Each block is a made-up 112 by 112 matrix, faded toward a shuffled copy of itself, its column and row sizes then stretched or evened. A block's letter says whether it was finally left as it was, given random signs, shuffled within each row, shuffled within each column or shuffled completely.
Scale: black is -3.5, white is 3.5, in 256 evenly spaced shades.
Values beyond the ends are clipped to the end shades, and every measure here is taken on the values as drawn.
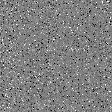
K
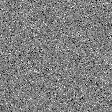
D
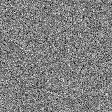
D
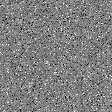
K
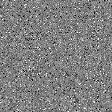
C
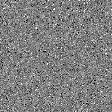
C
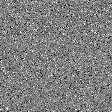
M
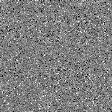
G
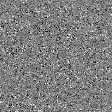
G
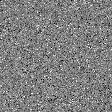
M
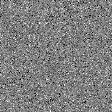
G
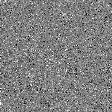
G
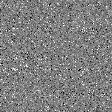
C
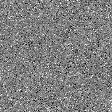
M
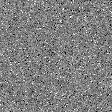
M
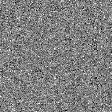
C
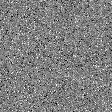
D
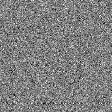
C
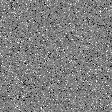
D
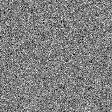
K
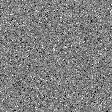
M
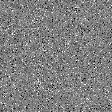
C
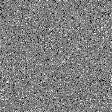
G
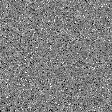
G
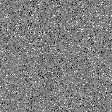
K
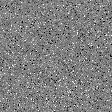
D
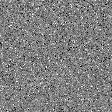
M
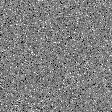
D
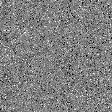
K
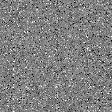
G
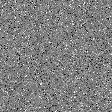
D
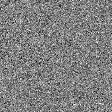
G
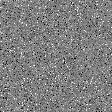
K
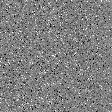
K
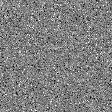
K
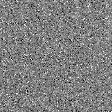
C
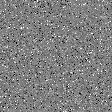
M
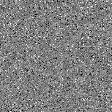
C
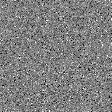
C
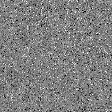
C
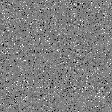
C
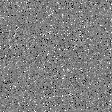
C
